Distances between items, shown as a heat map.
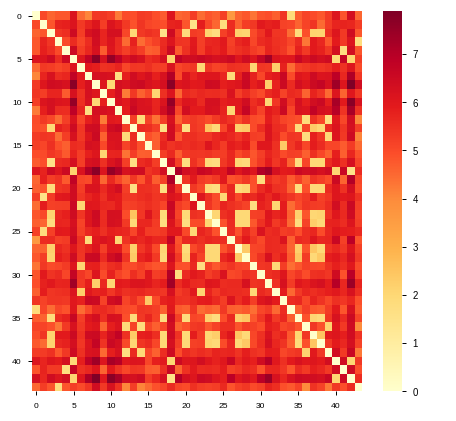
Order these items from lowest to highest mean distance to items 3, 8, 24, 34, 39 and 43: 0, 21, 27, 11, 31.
0, 27, 31, 21, 11
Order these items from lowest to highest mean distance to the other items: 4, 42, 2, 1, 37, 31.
2, 37, 1, 4, 31, 42
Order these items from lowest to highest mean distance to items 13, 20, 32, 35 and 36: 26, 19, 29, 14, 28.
28, 29, 14, 19, 26
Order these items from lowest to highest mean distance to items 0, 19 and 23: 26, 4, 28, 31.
28, 26, 4, 31
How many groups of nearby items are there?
13
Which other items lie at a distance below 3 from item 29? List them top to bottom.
6, 22, 32
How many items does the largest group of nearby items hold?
11
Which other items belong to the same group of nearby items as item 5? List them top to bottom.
18, 40, 42
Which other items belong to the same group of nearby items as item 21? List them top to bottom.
1, 25
